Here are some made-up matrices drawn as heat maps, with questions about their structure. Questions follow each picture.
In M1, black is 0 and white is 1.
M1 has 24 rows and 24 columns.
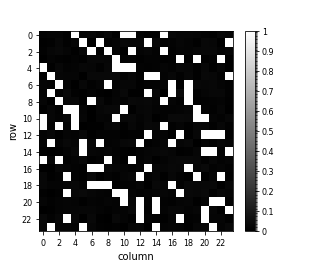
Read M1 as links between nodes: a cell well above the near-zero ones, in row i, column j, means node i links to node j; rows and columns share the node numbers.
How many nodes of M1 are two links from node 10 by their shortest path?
8
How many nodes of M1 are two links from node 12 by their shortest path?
9
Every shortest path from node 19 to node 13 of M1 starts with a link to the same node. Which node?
node 17
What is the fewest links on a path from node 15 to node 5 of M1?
5
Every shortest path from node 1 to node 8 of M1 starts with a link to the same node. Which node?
node 7
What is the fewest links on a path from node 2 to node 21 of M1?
5
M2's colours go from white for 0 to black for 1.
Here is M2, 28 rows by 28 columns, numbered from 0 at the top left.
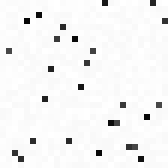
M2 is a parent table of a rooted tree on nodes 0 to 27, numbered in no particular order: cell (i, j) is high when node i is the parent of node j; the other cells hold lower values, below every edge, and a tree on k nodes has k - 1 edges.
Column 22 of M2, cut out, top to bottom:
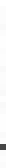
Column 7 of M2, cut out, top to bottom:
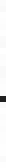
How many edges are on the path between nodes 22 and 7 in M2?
8
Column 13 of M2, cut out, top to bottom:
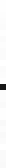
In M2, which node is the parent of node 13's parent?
10
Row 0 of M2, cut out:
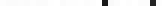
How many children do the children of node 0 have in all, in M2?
4
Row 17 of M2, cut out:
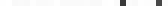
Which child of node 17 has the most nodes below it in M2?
26
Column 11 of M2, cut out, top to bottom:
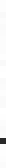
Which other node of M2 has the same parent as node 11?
5
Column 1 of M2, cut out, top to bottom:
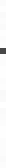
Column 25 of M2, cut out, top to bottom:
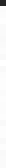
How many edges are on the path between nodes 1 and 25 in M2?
7
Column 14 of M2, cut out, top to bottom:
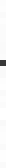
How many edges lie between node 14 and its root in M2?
6
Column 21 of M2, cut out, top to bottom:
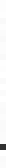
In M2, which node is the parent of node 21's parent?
19
